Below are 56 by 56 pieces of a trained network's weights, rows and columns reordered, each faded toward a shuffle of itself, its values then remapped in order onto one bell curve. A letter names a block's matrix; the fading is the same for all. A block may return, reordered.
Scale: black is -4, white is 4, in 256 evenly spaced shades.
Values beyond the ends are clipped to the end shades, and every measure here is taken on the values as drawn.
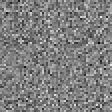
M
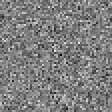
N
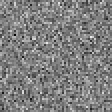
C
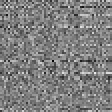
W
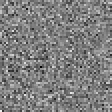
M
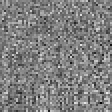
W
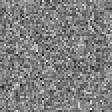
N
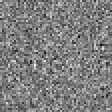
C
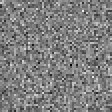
N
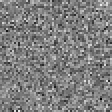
N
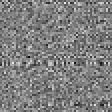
W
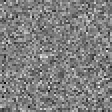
C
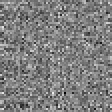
M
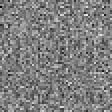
M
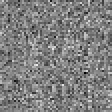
M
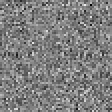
C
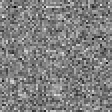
W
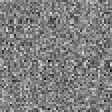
M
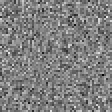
N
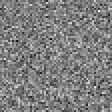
N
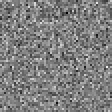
N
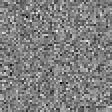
N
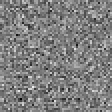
M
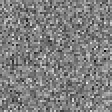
N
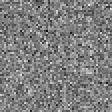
N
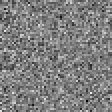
N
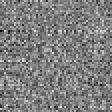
W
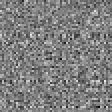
W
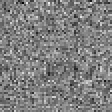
M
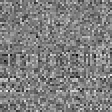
W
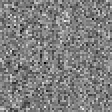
N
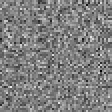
M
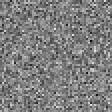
N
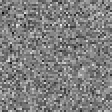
C
